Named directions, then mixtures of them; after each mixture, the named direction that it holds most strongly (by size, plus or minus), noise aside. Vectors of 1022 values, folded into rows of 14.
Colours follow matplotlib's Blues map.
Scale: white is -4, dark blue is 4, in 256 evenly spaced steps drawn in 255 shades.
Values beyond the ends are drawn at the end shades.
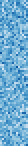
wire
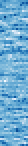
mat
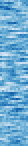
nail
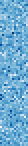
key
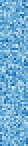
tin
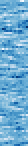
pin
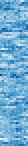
pin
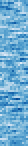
nail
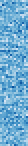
tin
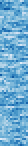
nail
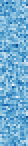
tin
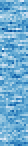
pin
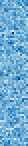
key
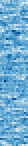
mat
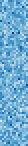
wire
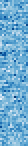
key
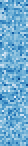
key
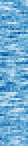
nail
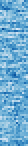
nail
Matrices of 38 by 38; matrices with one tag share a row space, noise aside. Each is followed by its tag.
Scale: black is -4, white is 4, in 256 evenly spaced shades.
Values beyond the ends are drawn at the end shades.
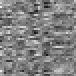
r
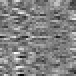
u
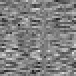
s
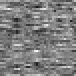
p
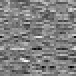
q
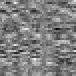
s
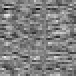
s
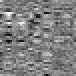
r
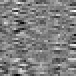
u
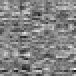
q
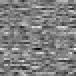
q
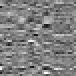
r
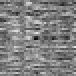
p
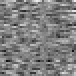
s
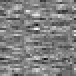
p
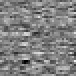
q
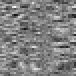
s
